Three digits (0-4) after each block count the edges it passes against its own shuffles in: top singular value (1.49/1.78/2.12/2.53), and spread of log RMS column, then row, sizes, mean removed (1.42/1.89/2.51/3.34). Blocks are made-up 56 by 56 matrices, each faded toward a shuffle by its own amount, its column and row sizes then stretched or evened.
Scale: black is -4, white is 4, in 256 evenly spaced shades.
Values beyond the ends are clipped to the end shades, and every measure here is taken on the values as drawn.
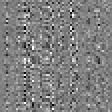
3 4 0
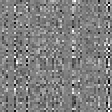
4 4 1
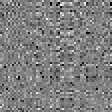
4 2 2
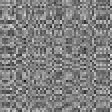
4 3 2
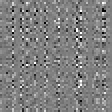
4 4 2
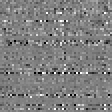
2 0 4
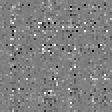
0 2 2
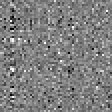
2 2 1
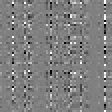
4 4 2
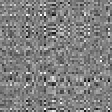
4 3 2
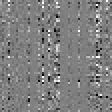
3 4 1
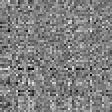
3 2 2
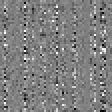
1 4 0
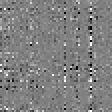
3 3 2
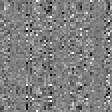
3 3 0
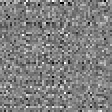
3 2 2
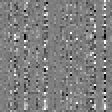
3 4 0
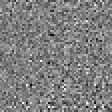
2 2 1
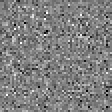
1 2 1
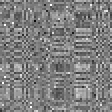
4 1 0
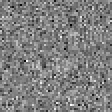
1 0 0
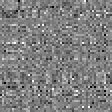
3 0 3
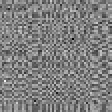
4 0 1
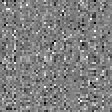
3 2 0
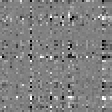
3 3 3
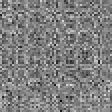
3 1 1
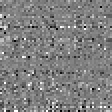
1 2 3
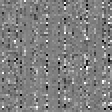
1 4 1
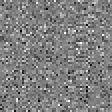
3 1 1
